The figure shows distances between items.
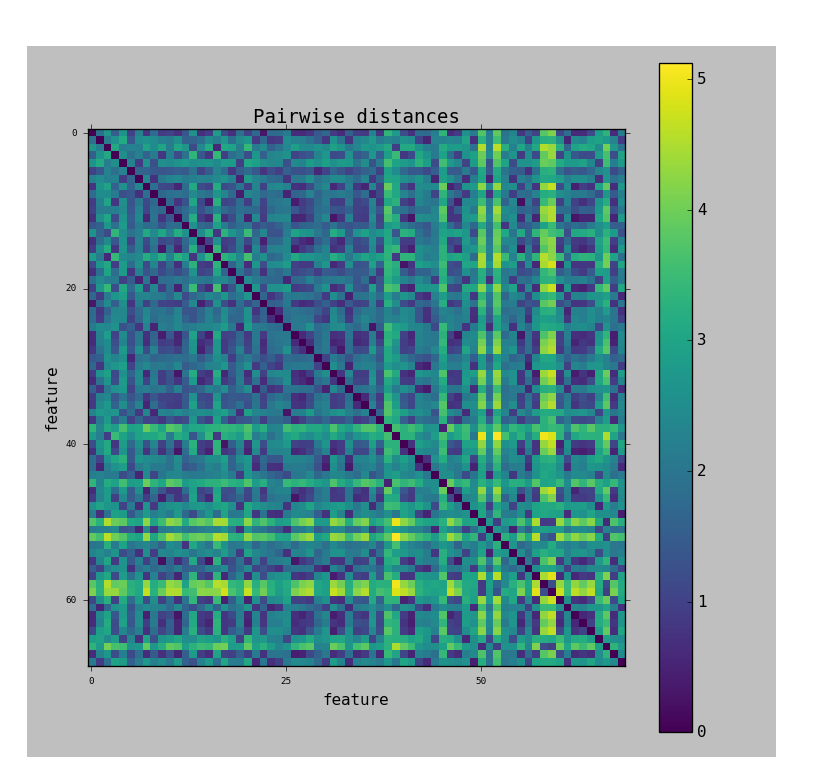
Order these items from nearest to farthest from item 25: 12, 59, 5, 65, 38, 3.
65, 5, 12, 3, 59, 38
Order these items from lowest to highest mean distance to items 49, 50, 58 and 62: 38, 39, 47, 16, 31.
47, 31, 38, 16, 39
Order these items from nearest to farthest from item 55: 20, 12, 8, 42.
20, 12, 8, 42
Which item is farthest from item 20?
59
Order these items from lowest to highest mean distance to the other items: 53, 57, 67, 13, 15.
67, 15, 57, 53, 13
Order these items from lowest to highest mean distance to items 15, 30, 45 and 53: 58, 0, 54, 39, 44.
0, 44, 54, 58, 39
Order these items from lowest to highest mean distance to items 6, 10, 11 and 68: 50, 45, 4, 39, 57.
57, 4, 39, 45, 50
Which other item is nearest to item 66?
50
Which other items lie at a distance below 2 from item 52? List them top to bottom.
50, 58, 59, 66
